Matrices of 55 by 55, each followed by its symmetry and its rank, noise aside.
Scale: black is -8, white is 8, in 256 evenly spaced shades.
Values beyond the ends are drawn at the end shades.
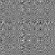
antisymmetric, rank four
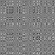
symmetric, rank three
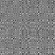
antisymmetric, rank four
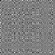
no symmetry, rank three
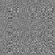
antisymmetric, rank four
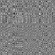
no symmetry, rank four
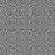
antisymmetric, rank four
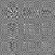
symmetric, rank four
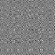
no symmetry, rank four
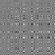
no symmetry, rank two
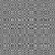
no symmetry, rank two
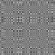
antisymmetric, rank two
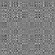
no symmetry, rank three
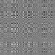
antisymmetric, rank two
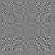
antisymmetric, rank two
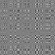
no symmetry, rank two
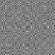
symmetric, rank three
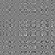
no symmetry, rank three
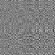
no symmetry, rank four
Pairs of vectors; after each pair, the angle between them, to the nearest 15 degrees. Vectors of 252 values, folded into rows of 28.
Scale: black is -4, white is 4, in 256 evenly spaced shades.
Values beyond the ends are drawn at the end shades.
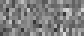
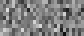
165 degrees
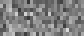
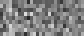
15 degrees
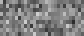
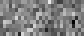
60 degrees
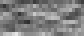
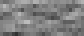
165 degrees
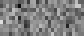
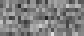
30 degrees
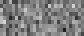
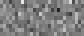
105 degrees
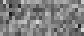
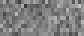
75 degrees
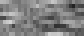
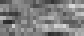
165 degrees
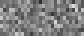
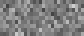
30 degrees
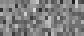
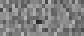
60 degrees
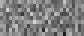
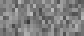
90 degrees
